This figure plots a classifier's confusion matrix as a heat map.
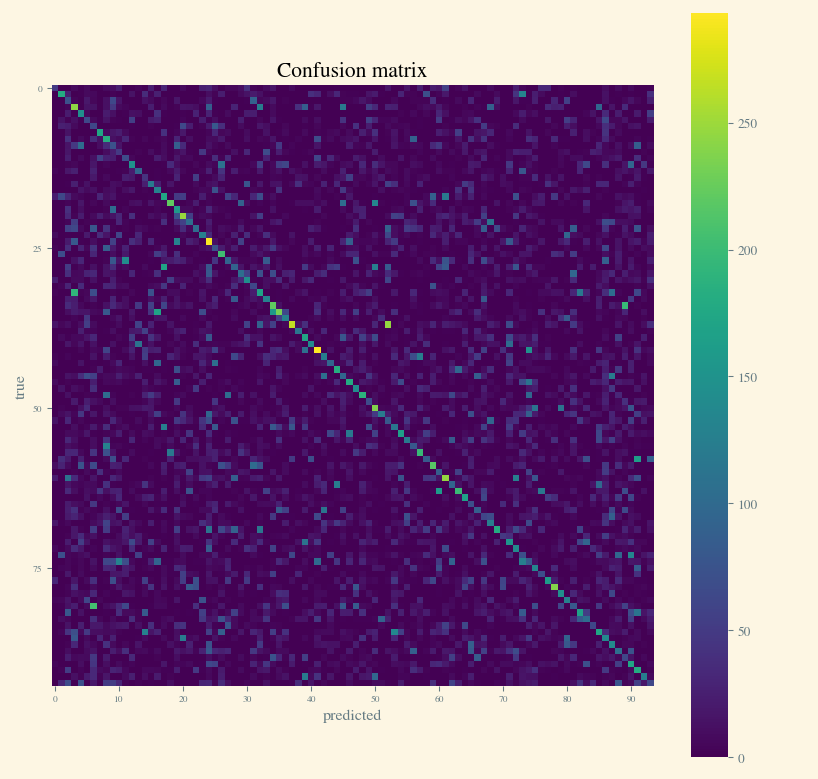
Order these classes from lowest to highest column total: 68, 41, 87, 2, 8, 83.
83, 68, 87, 41, 2, 8
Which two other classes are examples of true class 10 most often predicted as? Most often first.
33, 23
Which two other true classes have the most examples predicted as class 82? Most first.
32, 83
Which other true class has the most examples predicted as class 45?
3
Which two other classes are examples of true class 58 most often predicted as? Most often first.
91, 93
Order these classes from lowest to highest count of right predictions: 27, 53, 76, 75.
76, 27, 53, 75
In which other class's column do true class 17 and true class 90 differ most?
61
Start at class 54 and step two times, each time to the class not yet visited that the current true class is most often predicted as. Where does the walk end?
74
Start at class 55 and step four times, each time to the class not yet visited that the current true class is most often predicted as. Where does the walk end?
60
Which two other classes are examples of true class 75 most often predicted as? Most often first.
91, 60
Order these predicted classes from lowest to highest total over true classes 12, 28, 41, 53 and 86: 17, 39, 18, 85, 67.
18, 85, 67, 39, 17
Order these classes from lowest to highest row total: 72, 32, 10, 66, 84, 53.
10, 84, 72, 66, 53, 32
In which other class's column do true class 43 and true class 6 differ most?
16
